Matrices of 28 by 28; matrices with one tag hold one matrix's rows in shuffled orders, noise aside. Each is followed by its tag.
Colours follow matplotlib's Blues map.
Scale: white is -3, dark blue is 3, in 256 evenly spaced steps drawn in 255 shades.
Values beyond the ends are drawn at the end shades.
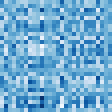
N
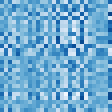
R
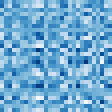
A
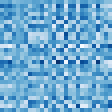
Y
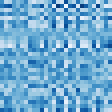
Y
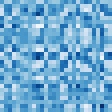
A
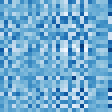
R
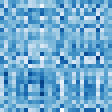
N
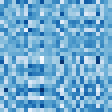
N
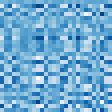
A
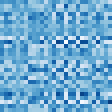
Y
